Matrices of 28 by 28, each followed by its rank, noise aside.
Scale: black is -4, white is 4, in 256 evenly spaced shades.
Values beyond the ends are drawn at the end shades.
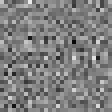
four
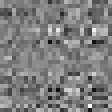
two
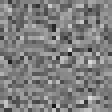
four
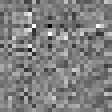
five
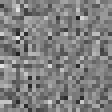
five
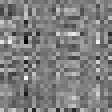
two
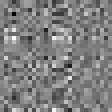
three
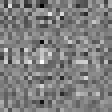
three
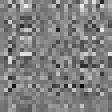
four
